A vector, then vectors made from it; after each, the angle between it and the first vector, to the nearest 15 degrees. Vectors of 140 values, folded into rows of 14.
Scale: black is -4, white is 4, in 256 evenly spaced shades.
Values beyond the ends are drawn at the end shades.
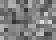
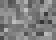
165 degrees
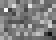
45 degrees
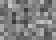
30 degrees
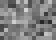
165 degrees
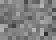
60 degrees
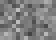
105 degrees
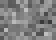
165 degrees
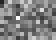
90 degrees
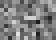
105 degrees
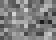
150 degrees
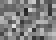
75 degrees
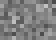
105 degrees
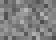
105 degrees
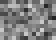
45 degrees
